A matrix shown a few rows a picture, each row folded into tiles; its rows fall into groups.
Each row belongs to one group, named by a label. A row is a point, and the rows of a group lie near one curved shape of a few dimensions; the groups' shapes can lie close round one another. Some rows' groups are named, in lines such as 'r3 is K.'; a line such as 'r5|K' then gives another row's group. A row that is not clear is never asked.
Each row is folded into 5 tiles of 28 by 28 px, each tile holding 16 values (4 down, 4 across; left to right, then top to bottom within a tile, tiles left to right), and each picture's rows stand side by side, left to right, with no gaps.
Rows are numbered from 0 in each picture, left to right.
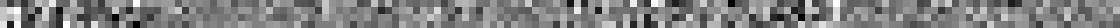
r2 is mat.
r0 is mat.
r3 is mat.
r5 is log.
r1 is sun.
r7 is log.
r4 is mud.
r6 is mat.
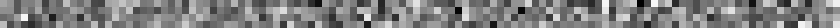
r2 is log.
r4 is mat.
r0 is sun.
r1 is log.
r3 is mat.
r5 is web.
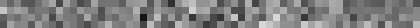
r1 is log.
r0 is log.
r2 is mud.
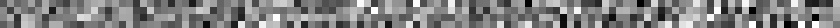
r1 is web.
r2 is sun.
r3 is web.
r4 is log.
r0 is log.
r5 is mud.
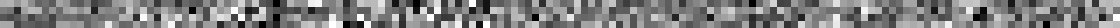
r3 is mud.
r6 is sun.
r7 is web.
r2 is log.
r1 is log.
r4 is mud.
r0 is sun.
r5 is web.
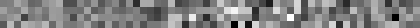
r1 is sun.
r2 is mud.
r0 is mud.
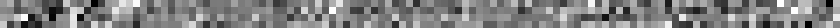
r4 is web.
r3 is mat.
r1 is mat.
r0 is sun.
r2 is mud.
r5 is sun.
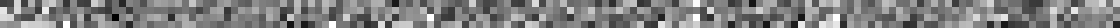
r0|mud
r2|mud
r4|web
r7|sun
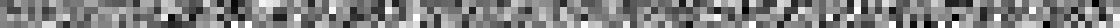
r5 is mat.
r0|mat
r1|sun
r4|mud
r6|mud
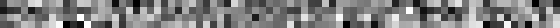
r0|log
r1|mud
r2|mat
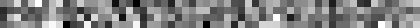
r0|log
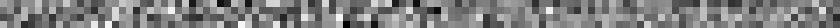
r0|sun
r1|web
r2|mat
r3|mat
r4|log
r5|log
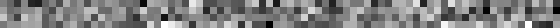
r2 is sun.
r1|mud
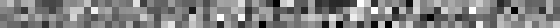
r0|sun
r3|sun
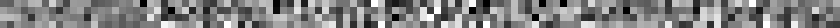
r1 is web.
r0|mat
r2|mud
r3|mud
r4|web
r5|mat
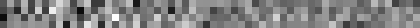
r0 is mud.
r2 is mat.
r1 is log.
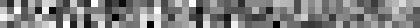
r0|mud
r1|mat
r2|sun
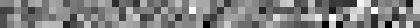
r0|log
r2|sun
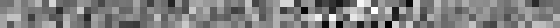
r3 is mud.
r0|mat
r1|log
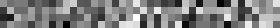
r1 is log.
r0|web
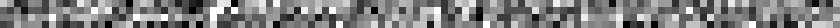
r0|sun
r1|sun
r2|sun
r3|mat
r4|mat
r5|mud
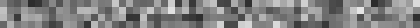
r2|sun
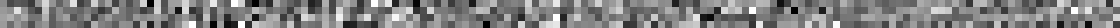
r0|mat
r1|mud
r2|mat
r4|log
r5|sun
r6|sun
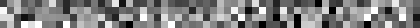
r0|mud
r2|log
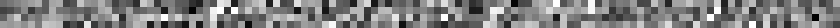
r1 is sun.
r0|log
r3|sun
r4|web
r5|mud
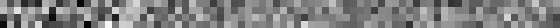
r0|log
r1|mud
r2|mud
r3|log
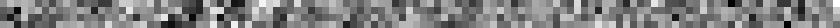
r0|sun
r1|sun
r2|log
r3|sun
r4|mud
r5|log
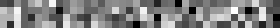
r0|mat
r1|log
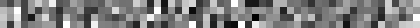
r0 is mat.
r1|mud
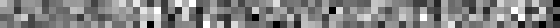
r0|sun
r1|mat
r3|log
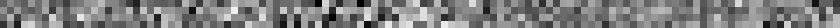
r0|log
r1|log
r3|mud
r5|log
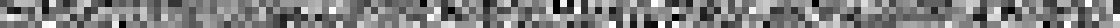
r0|mat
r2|sun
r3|web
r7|web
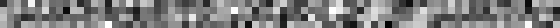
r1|sun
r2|sun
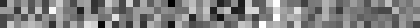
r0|mud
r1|log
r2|mat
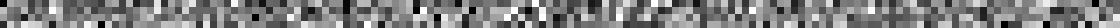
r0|mud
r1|mud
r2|web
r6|web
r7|mud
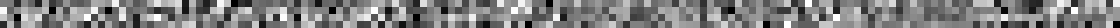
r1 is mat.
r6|mat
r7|sun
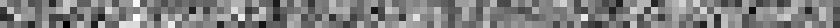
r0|web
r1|log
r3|mat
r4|sun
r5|log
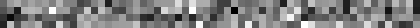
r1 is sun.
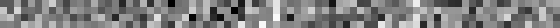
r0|mud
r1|log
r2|web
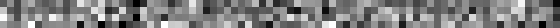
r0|log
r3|log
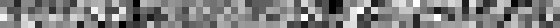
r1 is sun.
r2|sun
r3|mat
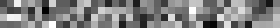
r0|mat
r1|sun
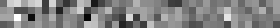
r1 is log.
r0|mat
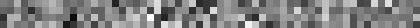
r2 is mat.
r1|mud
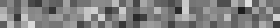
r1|mat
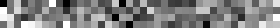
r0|mud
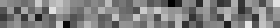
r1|log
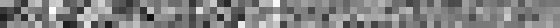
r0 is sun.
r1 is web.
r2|log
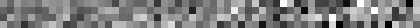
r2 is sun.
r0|mud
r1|log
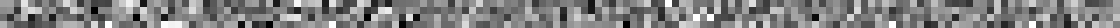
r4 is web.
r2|mat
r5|mud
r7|mud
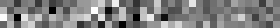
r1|mud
